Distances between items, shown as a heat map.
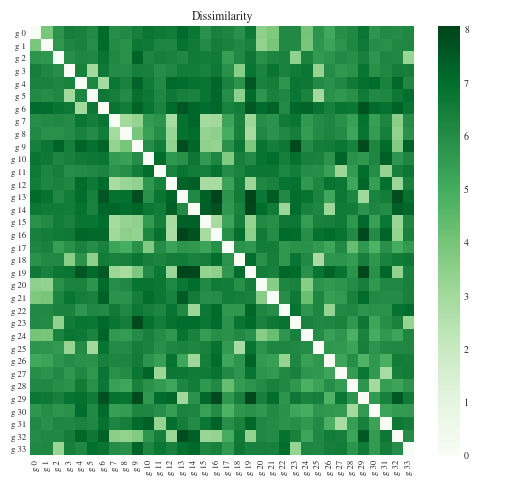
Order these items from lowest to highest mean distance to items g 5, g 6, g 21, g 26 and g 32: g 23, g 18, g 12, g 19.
g 18, g 12, g 19, g 23
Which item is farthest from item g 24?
g 6
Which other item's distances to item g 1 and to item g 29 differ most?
g 13
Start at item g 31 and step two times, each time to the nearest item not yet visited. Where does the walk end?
g 11
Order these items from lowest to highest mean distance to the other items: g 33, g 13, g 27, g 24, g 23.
g 24, g 27, g 33, g 23, g 13
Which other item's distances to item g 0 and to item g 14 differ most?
g 20
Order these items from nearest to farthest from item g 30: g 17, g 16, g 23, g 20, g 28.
g 28, g 17, g 23, g 20, g 16
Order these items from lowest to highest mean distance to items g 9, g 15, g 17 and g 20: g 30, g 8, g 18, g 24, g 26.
g 8, g 24, g 30, g 26, g 18
